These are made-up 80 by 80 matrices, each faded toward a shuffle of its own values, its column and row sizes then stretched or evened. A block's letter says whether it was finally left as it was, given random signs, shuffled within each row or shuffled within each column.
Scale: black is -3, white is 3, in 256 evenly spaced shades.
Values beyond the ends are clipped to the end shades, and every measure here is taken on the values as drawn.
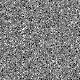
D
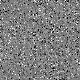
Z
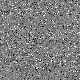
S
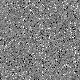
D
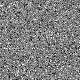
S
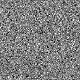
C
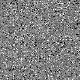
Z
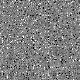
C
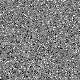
S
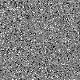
Z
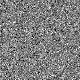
S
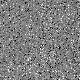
D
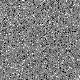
D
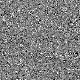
Z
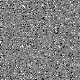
C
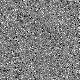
D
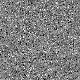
D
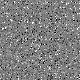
Z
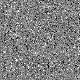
Z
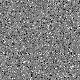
S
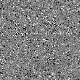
Z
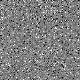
C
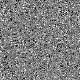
Z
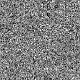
C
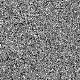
D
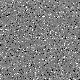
S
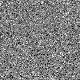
S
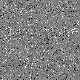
Z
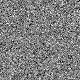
S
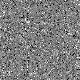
Z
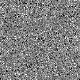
Z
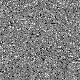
S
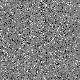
D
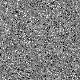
D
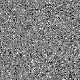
C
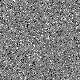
D
